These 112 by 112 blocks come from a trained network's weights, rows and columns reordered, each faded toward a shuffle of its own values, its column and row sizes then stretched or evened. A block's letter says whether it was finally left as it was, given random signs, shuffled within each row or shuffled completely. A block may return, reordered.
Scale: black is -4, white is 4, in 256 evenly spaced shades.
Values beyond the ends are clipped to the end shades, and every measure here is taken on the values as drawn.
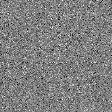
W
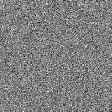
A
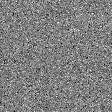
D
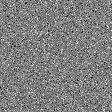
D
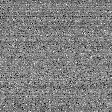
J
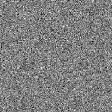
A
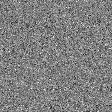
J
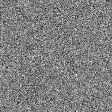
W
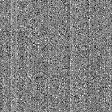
A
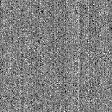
A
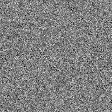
W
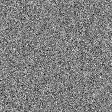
D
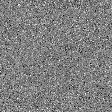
J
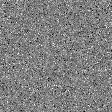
D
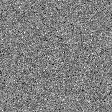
D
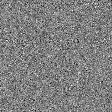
J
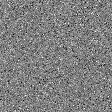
D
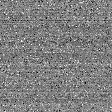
J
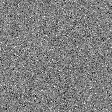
D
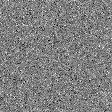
D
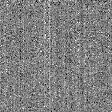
A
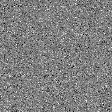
W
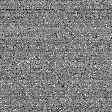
J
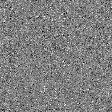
W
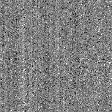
A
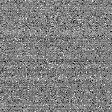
A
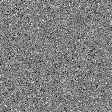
D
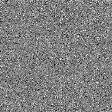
W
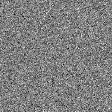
W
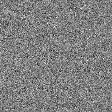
W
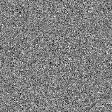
W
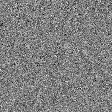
J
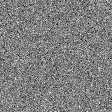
D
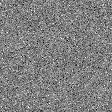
D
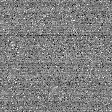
J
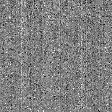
A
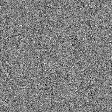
W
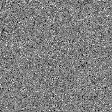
W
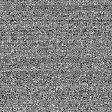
A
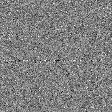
J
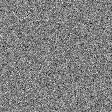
D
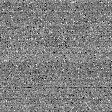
J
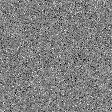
D
